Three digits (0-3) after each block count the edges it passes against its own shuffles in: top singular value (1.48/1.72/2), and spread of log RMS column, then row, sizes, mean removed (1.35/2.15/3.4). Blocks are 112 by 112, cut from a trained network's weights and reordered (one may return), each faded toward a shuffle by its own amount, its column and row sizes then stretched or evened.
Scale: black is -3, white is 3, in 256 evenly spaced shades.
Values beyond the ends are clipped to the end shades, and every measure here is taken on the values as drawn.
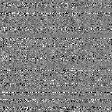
0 2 3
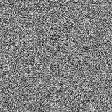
3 0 0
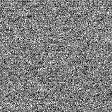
0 0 1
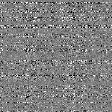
1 2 3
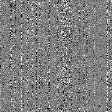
0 3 1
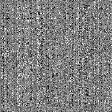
2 2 2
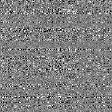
1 2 3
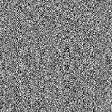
3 2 0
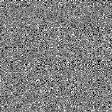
1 2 2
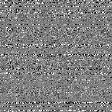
0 1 3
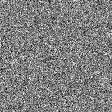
0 0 0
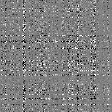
1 3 3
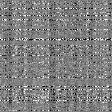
3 1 3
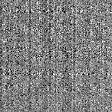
2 0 2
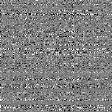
1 2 3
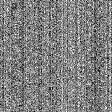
3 1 0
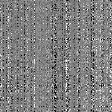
3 3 2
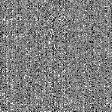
0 2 2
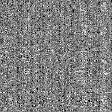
1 1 2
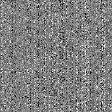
1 3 1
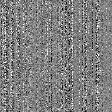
2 3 0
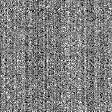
3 0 2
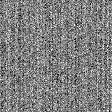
2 1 0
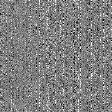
0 3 0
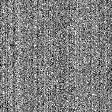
2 1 0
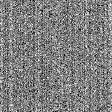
2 0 1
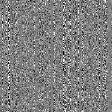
2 3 0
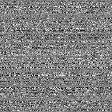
1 0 3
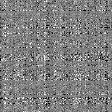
2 2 3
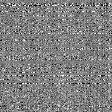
1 0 3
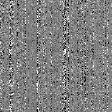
0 3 1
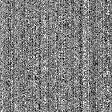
3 2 0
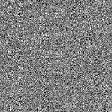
3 2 0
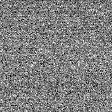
0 1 0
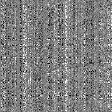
3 3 2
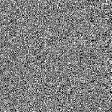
2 2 1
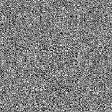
2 1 2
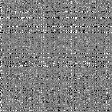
2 2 3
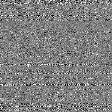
1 1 3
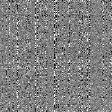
1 3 1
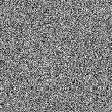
2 0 0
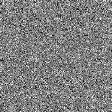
2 1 1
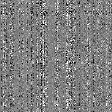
2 3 2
